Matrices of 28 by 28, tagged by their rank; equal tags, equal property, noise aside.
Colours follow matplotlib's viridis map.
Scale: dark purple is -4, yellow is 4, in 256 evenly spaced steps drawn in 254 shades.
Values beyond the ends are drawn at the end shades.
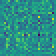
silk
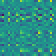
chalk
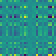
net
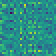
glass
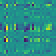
chalk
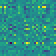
glass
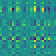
net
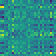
chalk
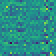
silk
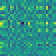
glass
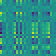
net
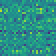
silk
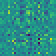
silk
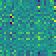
silk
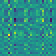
chalk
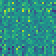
silk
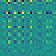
net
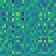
glass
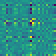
chalk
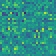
silk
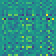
glass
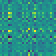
chalk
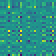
chalk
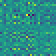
glass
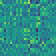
glass
